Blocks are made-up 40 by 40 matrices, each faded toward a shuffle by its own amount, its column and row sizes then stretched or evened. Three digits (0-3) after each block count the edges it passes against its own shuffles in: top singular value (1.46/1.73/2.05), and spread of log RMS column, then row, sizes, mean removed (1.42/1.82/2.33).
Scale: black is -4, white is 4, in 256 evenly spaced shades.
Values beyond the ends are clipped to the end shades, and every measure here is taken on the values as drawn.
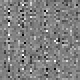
2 3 0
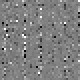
0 2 0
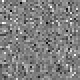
1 1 0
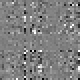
1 3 2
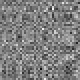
3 1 0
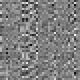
3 3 0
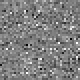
1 0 1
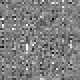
0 3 1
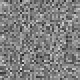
2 1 1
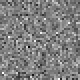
0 0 1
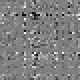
0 3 3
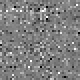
1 0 1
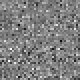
1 0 3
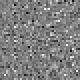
1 0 0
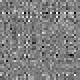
3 1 2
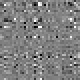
3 2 3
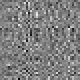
3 2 0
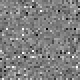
0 0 2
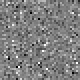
0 1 0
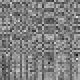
3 1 0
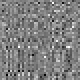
3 2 2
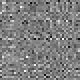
3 0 2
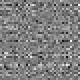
3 1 3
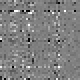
2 3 2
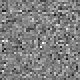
1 1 1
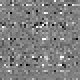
1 1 3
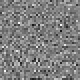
2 0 2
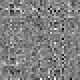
1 2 1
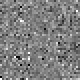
1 2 1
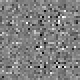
1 2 3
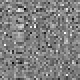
2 0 1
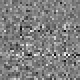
2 1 2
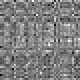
3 1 1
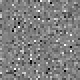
1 2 0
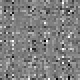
0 3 2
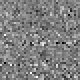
0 1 2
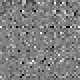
2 0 2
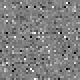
0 1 2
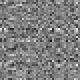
3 2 2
